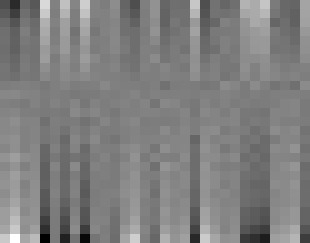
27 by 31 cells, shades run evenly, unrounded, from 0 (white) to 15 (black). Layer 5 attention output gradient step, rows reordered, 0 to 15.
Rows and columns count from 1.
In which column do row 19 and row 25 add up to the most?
5
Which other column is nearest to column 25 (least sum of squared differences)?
31
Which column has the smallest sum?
2
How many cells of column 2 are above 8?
9
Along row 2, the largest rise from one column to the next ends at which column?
21
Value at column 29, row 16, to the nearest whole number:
7
